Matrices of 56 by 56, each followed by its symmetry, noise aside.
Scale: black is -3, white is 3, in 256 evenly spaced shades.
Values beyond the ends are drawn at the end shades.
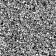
antisymmetric.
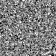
antisymmetric.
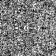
mirrored top to bottom.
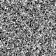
no symmetry.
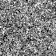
antisymmetric.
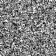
no symmetry.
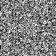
mirrored top to bottom.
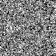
mirrored top to bottom.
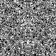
mirrored left to right.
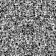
mirrored left to right.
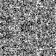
mirrored top to bottom.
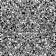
mirrored left to right.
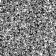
no symmetry.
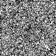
symmetric.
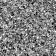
symmetric across the other diagonal.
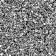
symmetric across the other diagonal.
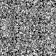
mirrored top to bottom.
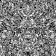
mirrored left to right.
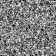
same after a half turn.
